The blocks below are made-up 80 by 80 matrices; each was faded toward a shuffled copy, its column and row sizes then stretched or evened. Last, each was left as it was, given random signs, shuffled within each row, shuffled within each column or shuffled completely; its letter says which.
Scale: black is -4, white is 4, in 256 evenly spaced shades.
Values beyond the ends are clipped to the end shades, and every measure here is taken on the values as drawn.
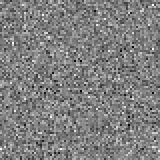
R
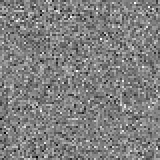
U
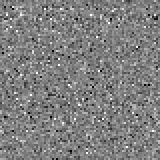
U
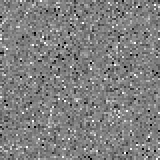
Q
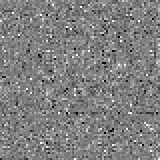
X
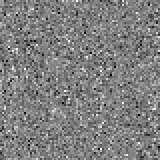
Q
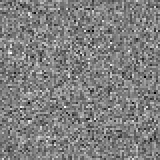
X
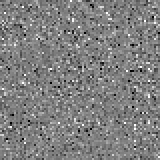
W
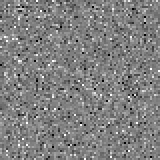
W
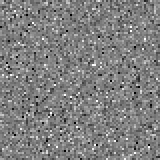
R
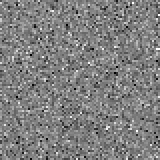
Q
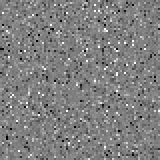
Q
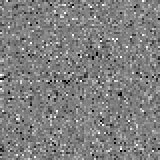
W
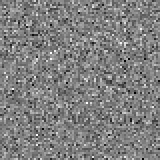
X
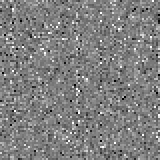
Q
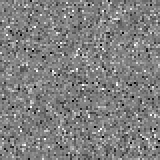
U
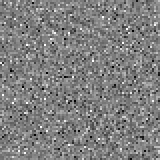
R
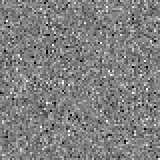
Q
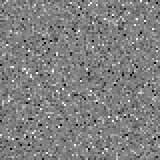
R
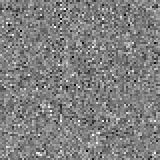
W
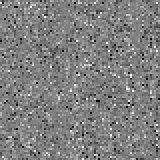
Q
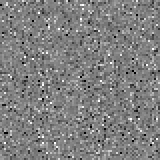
Q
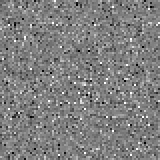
U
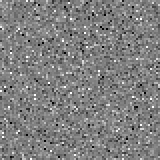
R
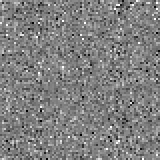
W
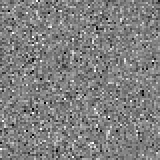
Q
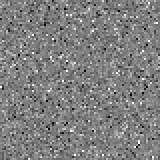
R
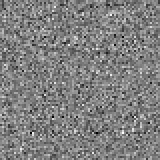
W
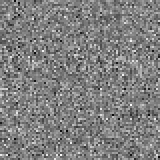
X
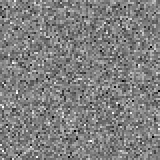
R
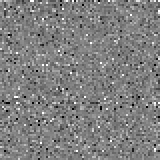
W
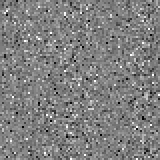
Q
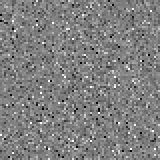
Q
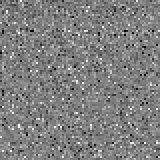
U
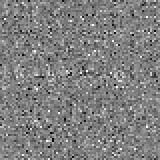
X
